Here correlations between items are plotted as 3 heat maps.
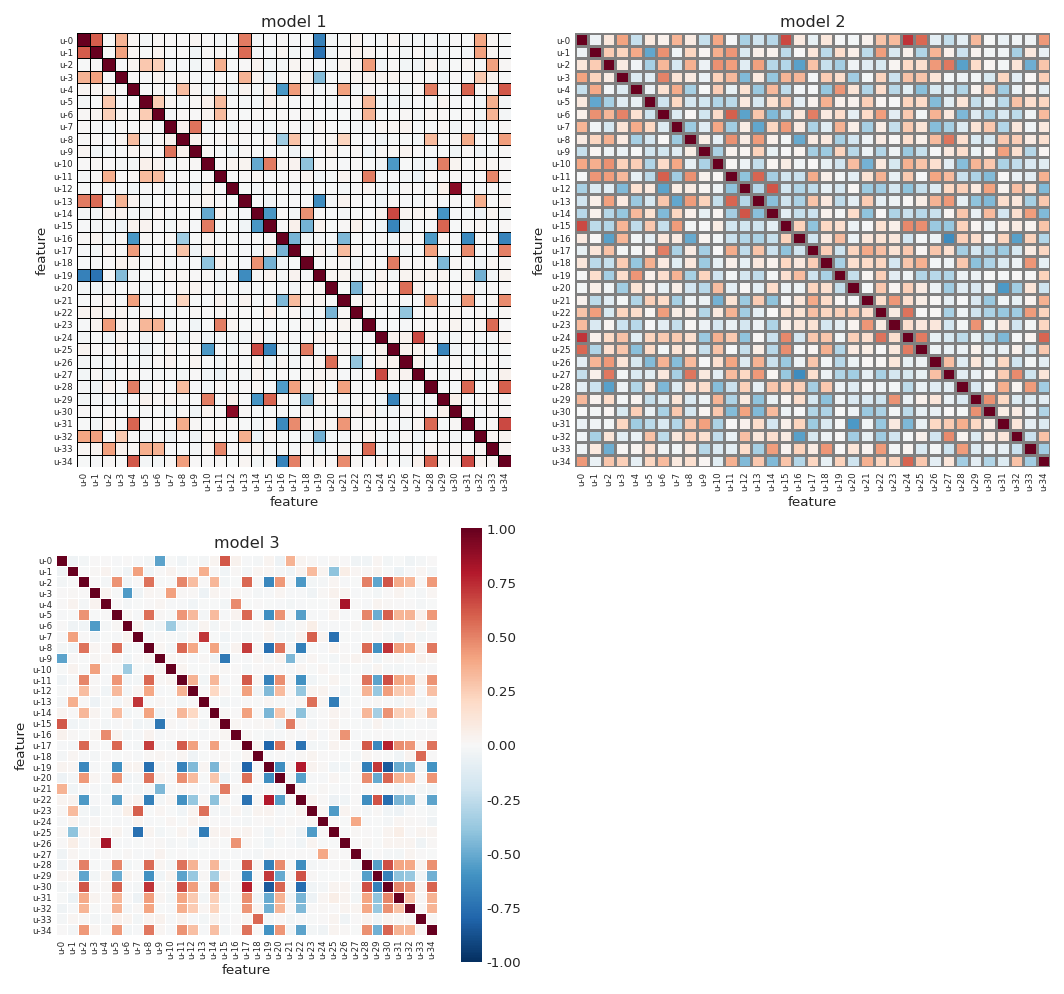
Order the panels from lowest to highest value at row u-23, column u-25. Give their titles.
model 3, model 1, model 2
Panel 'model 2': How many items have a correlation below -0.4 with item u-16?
4
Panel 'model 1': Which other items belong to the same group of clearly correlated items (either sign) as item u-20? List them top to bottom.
u-22, u-26
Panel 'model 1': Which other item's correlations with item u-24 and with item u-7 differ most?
u-27
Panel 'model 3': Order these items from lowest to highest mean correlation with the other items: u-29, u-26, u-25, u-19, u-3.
u-19, u-29, u-25, u-3, u-26
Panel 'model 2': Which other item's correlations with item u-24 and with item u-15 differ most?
u-17
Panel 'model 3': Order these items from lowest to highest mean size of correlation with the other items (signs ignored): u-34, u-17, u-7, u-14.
u-7, u-14, u-34, u-17
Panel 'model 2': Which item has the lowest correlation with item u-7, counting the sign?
u-13
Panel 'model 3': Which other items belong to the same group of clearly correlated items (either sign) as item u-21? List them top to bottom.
u-0, u-9, u-15
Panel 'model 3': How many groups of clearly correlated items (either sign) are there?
7
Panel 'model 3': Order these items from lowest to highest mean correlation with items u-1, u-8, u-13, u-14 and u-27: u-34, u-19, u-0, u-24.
u-19, u-0, u-24, u-34
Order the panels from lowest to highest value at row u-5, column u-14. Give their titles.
model 1, model 2, model 3
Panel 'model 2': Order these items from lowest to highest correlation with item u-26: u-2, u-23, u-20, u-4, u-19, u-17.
u-19, u-4, u-20, u-23, u-17, u-2
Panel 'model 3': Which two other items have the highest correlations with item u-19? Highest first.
u-22, u-29
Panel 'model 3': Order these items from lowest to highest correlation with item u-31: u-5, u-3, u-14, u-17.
u-3, u-14, u-5, u-17
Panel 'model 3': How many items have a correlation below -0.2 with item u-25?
4
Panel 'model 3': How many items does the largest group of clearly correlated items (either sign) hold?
16
